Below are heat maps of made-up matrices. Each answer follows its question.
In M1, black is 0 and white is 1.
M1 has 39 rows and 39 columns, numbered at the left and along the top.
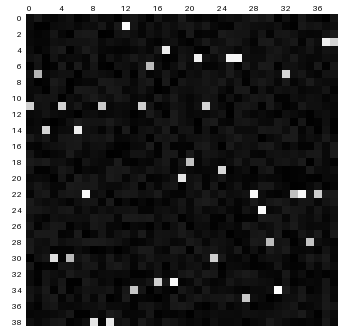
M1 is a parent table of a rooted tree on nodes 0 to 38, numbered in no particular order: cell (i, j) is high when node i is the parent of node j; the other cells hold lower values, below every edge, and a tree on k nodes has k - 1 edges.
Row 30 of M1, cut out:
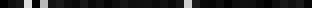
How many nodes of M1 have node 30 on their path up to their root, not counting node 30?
10
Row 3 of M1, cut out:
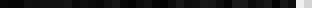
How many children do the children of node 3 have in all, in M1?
2
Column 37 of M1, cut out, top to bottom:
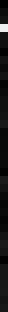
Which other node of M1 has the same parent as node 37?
38
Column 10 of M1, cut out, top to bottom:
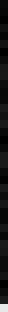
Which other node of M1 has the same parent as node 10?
8
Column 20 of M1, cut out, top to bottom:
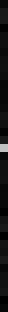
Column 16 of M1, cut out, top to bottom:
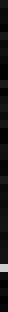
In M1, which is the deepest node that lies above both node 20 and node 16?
33
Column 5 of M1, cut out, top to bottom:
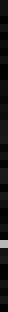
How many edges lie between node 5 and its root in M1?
4
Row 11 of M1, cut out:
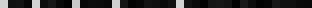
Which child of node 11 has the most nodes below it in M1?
22
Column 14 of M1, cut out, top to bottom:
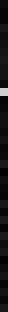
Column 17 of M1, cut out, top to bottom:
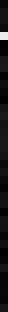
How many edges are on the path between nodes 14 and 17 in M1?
3
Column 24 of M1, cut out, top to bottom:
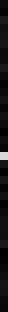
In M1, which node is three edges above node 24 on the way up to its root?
18
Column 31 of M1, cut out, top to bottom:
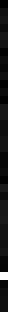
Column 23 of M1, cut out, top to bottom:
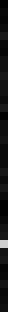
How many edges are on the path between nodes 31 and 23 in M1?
5
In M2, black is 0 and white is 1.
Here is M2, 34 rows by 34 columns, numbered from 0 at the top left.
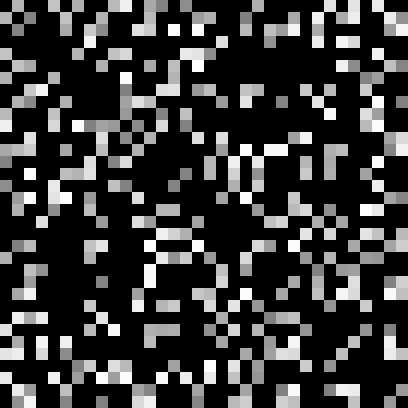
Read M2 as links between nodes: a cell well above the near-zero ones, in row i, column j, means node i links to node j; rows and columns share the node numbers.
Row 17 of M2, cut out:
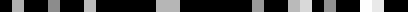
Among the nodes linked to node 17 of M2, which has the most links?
node 1
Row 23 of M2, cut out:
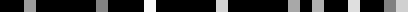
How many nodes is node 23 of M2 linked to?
9
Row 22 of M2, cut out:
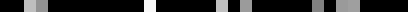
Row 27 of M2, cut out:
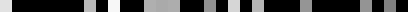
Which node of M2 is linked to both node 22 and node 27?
node 12
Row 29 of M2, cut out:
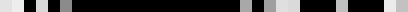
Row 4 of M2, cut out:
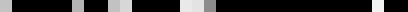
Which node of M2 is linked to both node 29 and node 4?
node 0
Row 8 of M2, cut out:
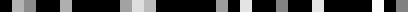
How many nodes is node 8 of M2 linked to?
12
